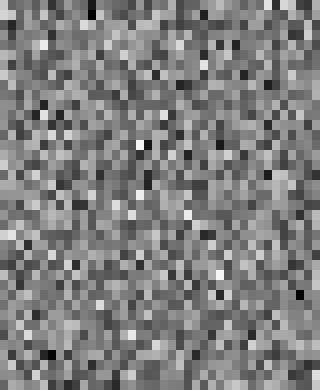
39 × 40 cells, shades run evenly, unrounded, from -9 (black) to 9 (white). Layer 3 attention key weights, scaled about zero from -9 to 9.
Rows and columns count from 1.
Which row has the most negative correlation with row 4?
23
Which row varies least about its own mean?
31
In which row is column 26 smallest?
2
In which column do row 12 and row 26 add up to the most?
21
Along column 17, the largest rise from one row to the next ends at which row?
22
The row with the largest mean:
16
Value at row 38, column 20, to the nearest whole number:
-3
